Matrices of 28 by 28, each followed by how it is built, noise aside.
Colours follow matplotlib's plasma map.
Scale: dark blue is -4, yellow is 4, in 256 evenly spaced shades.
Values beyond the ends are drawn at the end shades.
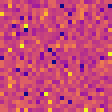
sparse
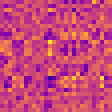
low rank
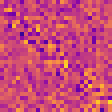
banded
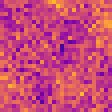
smooth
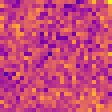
smooth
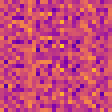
repeating rows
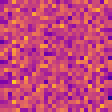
repeating rows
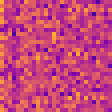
repeating rows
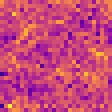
smooth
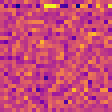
uneven rows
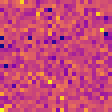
sparse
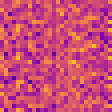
repeating rows
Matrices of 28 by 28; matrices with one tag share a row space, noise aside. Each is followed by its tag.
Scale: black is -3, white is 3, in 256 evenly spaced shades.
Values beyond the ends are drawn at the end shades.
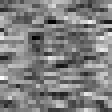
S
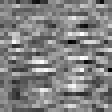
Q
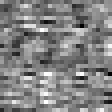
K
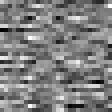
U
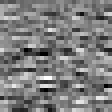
K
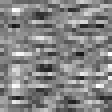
Q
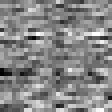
U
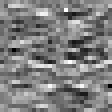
Q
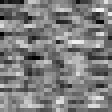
U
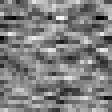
S
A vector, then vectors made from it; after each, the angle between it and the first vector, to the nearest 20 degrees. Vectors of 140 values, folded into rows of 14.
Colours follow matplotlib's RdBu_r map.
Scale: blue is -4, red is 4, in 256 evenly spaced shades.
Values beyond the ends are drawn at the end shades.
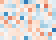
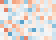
100 degrees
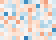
20 degrees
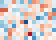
80 degrees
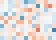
40 degrees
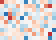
40 degrees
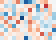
20 degrees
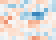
60 degrees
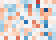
60 degrees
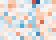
100 degrees
